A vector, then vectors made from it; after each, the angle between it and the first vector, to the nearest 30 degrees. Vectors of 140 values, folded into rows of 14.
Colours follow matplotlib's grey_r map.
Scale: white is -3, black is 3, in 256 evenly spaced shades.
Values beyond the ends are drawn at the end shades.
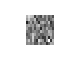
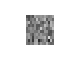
150 degrees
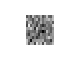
90 degrees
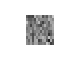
150 degrees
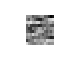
90 degrees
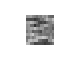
90 degrees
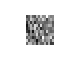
90 degrees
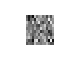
150 degrees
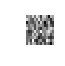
60 degrees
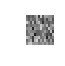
120 degrees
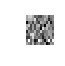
30 degrees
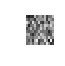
150 degrees
